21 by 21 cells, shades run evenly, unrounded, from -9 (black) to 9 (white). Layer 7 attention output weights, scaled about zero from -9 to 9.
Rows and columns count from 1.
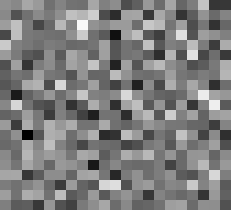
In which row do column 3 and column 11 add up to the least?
14
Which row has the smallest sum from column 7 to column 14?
15
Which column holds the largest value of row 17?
19
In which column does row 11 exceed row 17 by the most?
9
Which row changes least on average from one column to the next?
8
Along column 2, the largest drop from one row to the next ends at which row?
12
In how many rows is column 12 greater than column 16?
10
